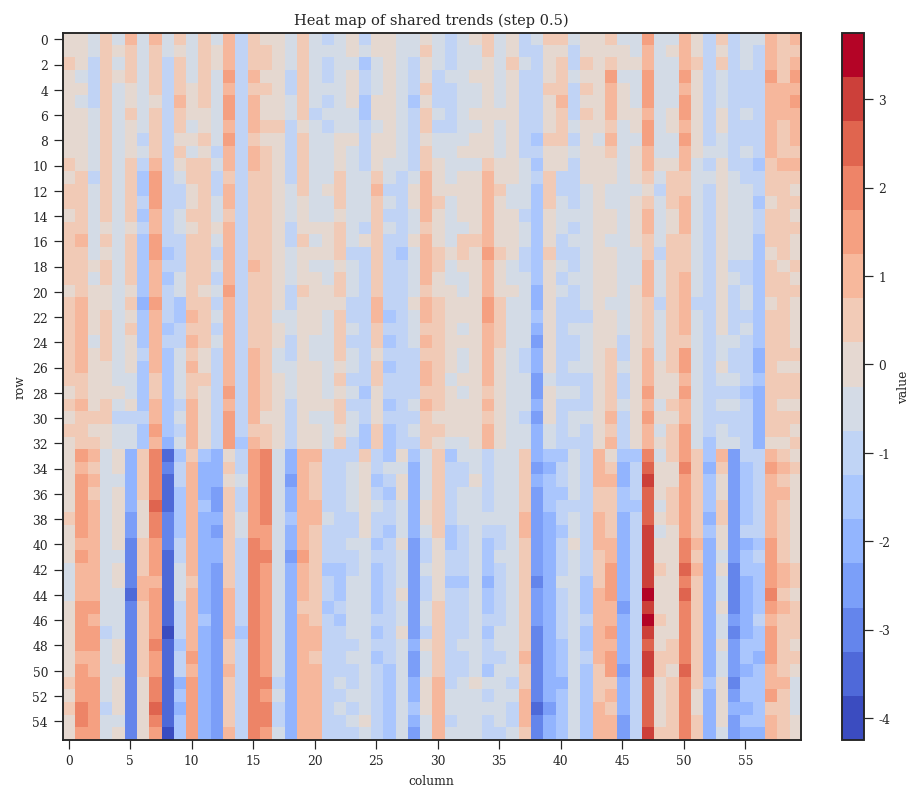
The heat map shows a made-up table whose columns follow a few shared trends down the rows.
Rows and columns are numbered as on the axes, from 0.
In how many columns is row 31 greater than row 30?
15
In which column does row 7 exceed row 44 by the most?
5
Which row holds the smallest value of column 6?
21
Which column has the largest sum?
47
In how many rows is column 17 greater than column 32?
29
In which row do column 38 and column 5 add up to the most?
0
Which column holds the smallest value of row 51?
8
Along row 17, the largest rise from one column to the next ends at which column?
7
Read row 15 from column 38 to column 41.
-1.5 0 -0.5 -1
